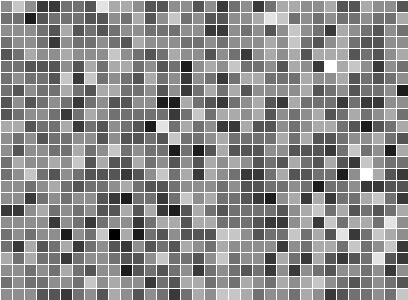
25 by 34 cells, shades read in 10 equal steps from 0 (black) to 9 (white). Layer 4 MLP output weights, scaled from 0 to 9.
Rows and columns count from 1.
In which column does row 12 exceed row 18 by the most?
15
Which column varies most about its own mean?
28
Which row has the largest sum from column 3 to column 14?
5
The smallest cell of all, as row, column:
20, 10
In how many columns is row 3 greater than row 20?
12
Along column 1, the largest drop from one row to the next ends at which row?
18
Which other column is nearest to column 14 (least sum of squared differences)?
1
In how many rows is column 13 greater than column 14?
10
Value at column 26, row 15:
3
